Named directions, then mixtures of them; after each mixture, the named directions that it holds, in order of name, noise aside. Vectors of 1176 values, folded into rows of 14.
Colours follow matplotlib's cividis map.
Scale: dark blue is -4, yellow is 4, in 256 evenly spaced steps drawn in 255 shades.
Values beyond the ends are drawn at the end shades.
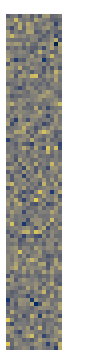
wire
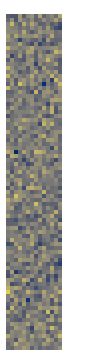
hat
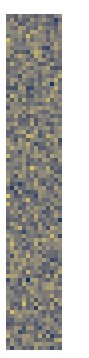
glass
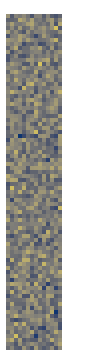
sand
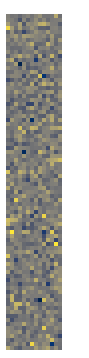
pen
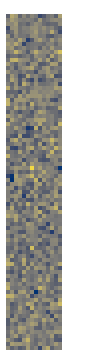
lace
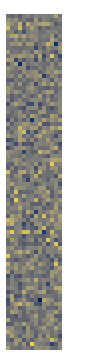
pen, wire.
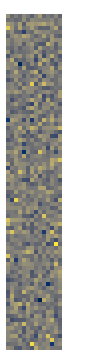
pen, sand.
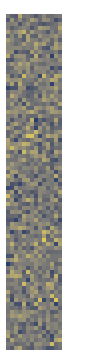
glass, lace, pen.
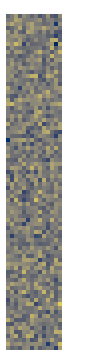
lace, sand, wire.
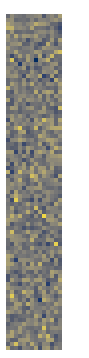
hat, lace, pen.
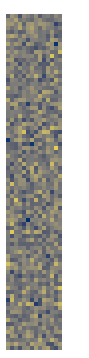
lace, pen, wire.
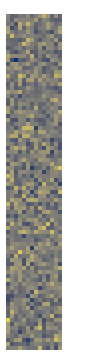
lace, wire.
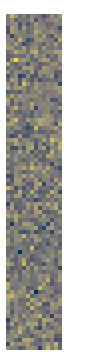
lace, wire.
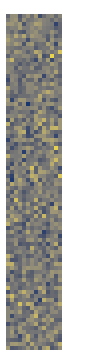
lace, pen, wire.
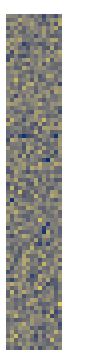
lace, sand.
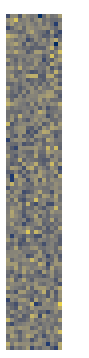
lace, wire.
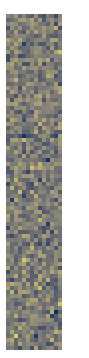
lace, sand.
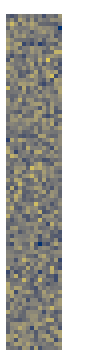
hat, lace, sand.
